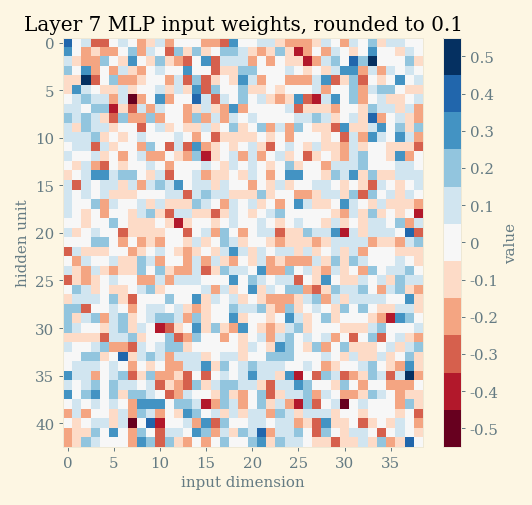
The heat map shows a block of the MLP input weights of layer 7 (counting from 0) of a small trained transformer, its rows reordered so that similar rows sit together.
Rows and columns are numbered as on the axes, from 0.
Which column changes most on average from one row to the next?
25
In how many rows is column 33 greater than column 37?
20
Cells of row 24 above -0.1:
22
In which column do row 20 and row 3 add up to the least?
16
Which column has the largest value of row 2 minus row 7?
7
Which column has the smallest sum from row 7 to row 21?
13
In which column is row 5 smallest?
15
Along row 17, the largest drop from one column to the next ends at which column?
4
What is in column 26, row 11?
-0.1
